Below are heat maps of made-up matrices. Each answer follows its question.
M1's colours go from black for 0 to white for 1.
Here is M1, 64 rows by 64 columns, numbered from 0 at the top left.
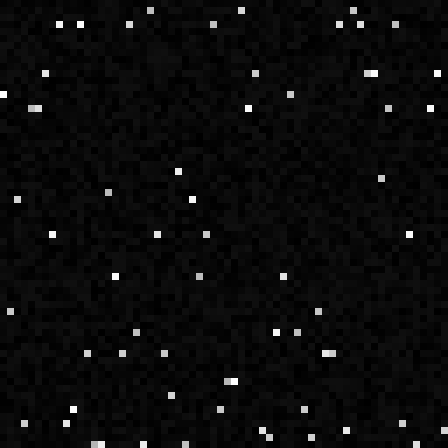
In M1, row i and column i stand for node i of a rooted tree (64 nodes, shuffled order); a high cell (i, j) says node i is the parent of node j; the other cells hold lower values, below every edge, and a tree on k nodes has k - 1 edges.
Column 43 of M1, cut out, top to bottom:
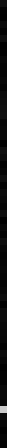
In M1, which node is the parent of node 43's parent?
33
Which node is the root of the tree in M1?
60
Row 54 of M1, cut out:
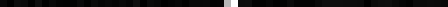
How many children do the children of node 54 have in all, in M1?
4
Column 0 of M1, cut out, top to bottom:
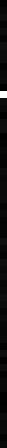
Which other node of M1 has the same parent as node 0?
41
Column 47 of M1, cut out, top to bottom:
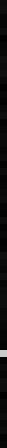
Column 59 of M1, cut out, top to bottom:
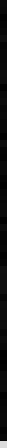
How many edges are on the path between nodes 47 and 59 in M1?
7
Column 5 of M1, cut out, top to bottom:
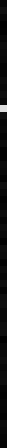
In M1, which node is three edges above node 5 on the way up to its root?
28
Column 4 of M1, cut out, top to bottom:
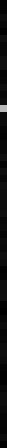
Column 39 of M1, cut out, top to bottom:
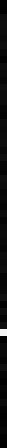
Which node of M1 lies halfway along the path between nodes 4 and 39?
27
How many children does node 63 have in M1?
5
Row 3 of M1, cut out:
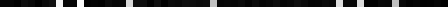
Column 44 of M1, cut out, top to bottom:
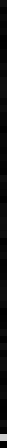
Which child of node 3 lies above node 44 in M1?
56
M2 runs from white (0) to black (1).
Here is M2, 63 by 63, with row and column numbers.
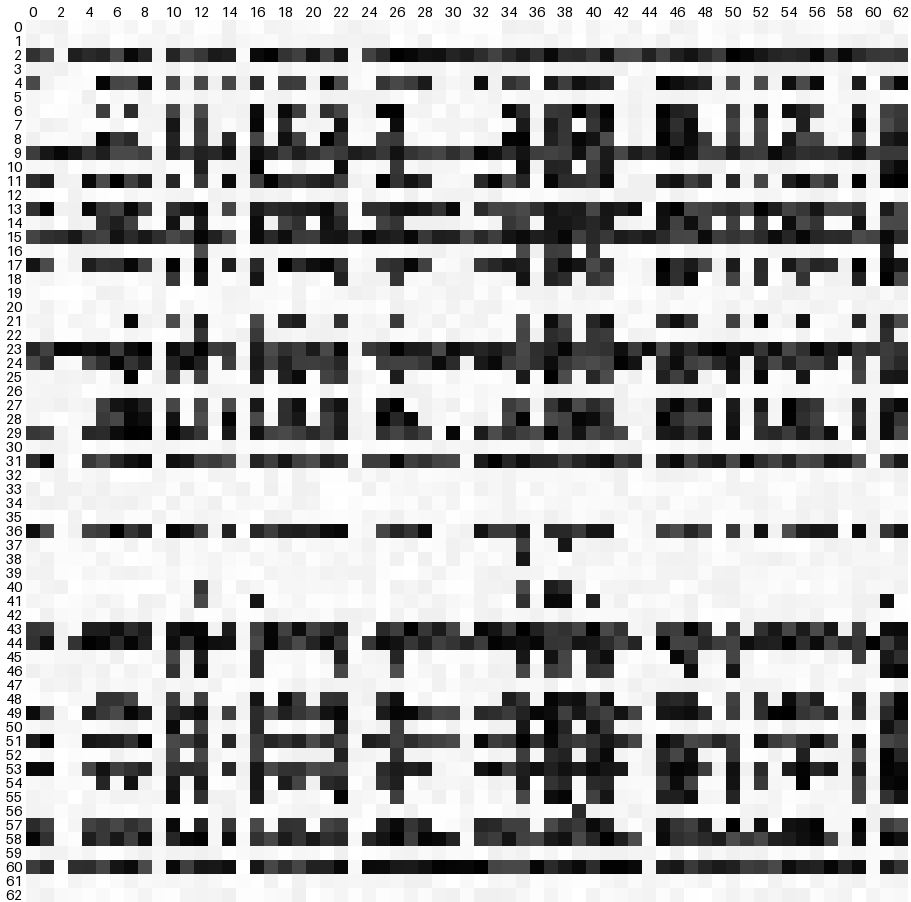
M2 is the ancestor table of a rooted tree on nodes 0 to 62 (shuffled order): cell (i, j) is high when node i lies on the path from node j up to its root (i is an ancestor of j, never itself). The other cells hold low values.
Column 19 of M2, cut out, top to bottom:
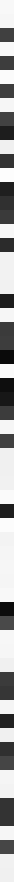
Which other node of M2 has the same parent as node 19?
7
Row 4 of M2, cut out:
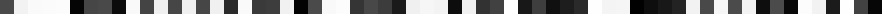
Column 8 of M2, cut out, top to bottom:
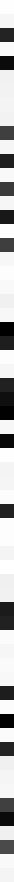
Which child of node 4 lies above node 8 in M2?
28
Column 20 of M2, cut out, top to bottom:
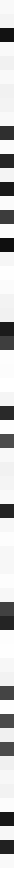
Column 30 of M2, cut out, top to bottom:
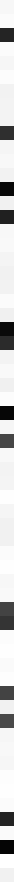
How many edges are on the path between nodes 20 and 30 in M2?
6
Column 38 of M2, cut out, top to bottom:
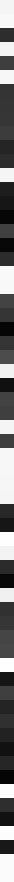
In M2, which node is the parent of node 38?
37
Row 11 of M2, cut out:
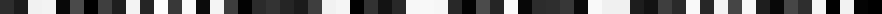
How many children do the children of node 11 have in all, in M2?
2
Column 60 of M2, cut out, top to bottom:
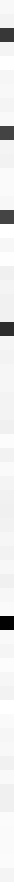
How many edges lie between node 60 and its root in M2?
5
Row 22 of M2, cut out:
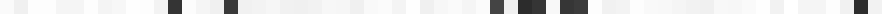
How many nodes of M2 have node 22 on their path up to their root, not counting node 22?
8
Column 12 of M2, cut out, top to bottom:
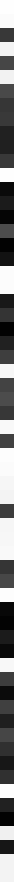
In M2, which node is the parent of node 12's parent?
16
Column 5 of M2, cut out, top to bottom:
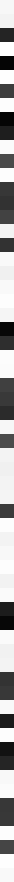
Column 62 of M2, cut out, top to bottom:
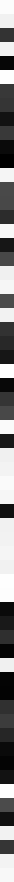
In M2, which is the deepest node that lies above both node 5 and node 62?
54
